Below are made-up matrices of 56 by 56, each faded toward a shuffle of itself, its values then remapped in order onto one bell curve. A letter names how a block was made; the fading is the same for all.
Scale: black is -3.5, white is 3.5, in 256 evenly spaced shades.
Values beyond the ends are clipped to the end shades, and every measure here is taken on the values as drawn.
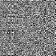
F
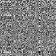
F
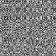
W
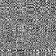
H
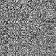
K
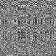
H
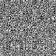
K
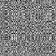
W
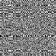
H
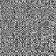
H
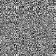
F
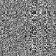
F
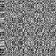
W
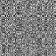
W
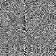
F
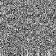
K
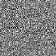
F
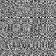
H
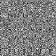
F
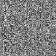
F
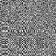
W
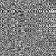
W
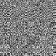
W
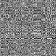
H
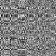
H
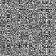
F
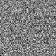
K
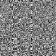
F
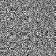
K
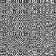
W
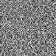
K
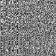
F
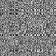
W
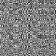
H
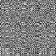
H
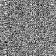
K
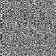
F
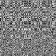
H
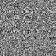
K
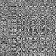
H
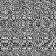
H
